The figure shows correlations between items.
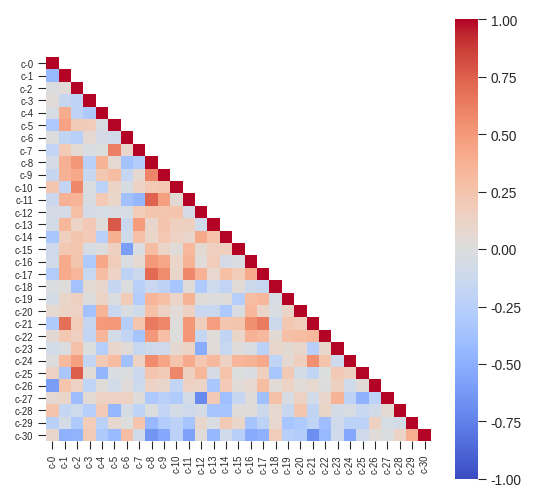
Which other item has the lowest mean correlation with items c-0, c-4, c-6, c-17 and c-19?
c-29
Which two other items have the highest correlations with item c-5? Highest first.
c-13, c-7
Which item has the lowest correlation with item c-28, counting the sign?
c-5
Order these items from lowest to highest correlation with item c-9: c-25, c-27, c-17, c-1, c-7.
c-27, c-7, c-25, c-1, c-17
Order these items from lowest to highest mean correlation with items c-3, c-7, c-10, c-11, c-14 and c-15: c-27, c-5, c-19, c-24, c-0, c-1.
c-27, c-0, c-19, c-1, c-24, c-5
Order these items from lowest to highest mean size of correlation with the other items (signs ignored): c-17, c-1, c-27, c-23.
c-23, c-27, c-1, c-17
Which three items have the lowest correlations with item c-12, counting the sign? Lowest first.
c-27, c-23, c-18
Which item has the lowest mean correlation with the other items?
c-30
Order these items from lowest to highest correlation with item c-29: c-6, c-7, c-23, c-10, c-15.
c-10, c-23, c-6, c-15, c-7
